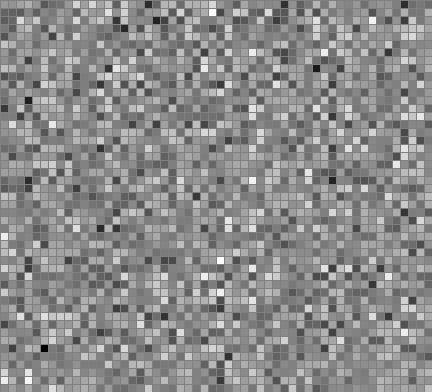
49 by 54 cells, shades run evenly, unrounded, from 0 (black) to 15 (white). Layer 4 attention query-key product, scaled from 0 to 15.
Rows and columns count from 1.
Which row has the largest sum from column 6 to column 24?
8
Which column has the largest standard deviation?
51
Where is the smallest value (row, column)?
44, 6
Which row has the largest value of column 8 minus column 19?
40
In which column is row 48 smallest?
28
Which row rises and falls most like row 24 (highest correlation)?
10
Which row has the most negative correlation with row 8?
16
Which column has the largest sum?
32
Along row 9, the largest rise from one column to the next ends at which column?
15
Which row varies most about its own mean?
3
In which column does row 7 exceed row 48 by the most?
41
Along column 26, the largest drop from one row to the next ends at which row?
36
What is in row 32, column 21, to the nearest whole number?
7
